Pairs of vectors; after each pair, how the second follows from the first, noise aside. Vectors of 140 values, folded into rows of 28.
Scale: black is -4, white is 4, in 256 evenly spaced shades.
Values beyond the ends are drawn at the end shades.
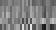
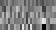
copied.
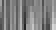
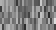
shuffled.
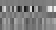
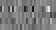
partly zeroed.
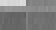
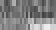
reversed.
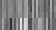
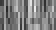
reversed.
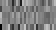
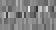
wrapped around, negated, partly zeroed.
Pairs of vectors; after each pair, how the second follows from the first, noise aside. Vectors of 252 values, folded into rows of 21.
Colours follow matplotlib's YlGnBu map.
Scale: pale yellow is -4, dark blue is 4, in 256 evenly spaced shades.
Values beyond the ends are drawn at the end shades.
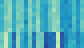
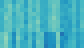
shrunk.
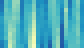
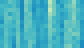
reversed, shrunk.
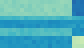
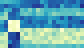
wrapped around, scaled up.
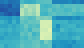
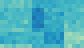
reversed, negated, shrunk.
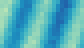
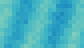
shrunk.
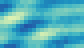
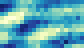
scaled up.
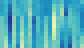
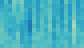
reversed, negated, shrunk.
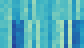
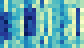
wrapped around, scaled up.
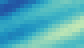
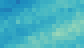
shrunk.
